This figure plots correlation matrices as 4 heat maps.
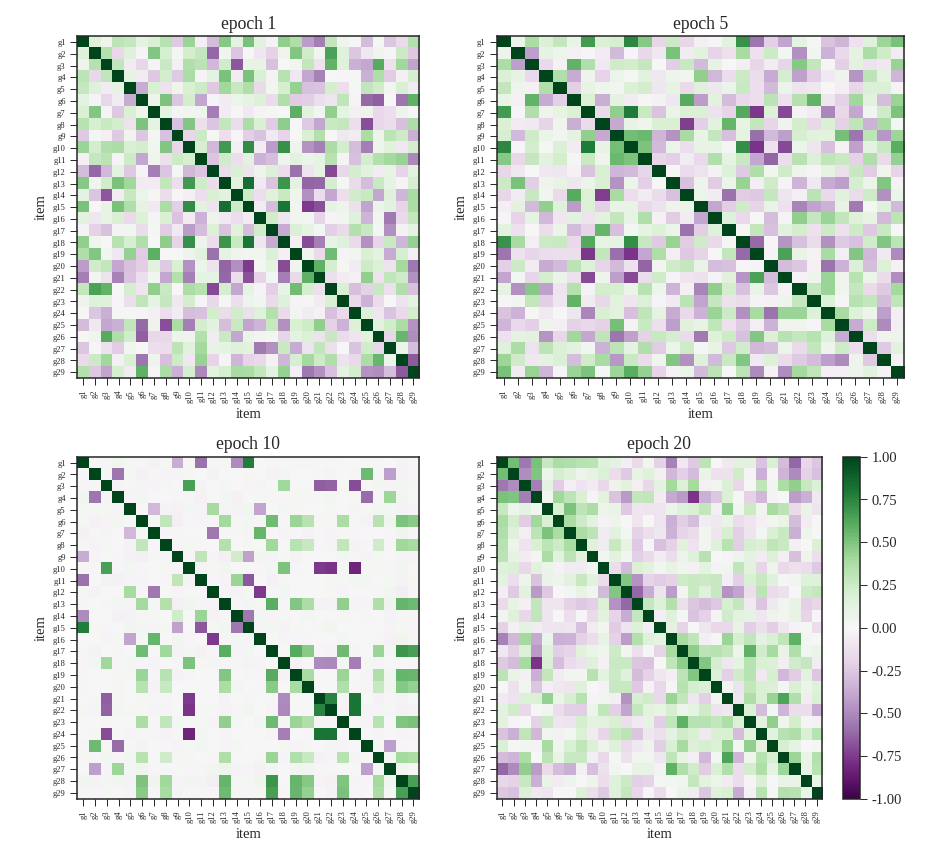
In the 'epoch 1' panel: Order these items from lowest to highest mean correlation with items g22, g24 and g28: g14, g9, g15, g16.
g14, g15, g16, g9
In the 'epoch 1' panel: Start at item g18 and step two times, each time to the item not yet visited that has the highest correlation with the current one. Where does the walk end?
g13
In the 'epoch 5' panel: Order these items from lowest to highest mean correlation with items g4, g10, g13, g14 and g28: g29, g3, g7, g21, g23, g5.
g21, g23, g3, g29, g5, g7
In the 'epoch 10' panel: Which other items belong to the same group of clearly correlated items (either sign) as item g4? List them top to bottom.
g2, g25, g27
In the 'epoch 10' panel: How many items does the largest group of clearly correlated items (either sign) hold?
10
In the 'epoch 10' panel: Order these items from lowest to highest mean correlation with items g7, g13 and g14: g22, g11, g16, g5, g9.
g5, g22, g9, g11, g16
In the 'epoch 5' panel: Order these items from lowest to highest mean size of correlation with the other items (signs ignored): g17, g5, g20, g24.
g5, g17, g20, g24
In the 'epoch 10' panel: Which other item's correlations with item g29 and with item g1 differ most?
g15
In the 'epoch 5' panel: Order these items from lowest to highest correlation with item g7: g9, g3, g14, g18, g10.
g14, g3, g9, g18, g10
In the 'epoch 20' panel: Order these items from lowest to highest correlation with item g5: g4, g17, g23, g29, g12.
g12, g29, g4, g17, g23
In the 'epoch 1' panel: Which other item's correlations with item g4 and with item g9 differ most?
g21
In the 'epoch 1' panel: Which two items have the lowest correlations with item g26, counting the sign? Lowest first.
g6, g29
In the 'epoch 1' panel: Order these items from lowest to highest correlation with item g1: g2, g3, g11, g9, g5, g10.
g9, g11, g3, g2, g5, g10
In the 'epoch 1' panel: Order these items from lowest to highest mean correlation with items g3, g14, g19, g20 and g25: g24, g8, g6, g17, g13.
g6, g8, g13, g24, g17
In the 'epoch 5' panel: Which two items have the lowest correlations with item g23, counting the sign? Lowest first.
g15, g28
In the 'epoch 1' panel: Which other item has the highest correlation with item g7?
g19
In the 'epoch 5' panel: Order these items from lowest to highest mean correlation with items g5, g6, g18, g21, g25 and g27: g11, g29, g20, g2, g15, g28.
g20, g28, g15, g29, g2, g11
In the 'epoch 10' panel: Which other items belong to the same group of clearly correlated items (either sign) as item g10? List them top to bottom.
g3, g18, g21, g22, g24
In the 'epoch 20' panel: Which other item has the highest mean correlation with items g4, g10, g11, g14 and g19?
g1
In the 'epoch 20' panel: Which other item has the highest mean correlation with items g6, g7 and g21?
g5
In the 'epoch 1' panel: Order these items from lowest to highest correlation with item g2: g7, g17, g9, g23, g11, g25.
g17, g25, g9, g23, g11, g7
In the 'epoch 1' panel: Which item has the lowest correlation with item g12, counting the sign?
g22
